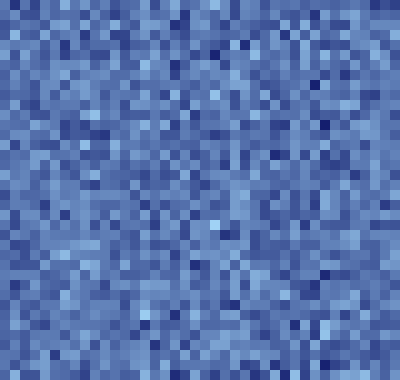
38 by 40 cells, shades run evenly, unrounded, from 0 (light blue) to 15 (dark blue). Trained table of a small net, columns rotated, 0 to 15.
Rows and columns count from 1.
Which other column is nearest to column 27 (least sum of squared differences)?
14
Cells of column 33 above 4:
31
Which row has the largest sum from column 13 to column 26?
38
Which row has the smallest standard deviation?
19
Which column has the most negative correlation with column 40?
26
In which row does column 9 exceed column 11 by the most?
4
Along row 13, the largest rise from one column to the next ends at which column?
33
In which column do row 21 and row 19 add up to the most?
15
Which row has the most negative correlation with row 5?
27
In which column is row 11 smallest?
35
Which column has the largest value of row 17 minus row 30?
7
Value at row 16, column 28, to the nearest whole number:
14
